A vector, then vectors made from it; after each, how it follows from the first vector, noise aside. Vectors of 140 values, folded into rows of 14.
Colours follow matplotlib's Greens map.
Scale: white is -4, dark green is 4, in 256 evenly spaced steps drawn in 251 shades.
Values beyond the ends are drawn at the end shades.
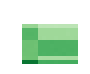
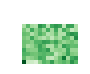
sign-scrambled.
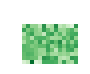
sign-scrambled.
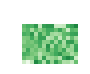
sign-scrambled.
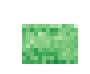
reversed, negated, partly zeroed.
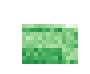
reversed, negated.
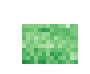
reversed, negated, partly zeroed.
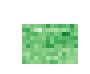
wrapped around, negated, partly zeroed.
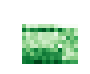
reversed, negated, scaled up.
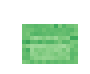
wrapped around, shrunk.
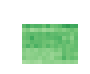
reversed, shrunk.
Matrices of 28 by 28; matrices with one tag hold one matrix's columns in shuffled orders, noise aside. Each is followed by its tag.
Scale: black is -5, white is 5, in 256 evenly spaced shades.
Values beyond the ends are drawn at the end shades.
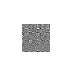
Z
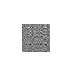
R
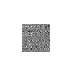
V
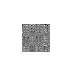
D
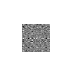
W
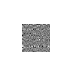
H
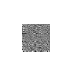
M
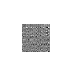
R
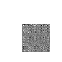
D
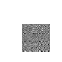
M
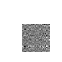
H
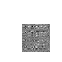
V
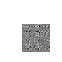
V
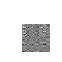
R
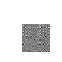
R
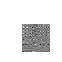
R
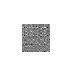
R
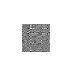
Z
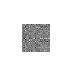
W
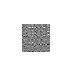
R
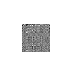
D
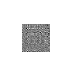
Z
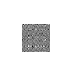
H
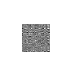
Z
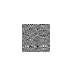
H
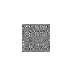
V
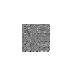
M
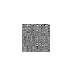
D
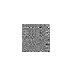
R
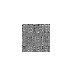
D
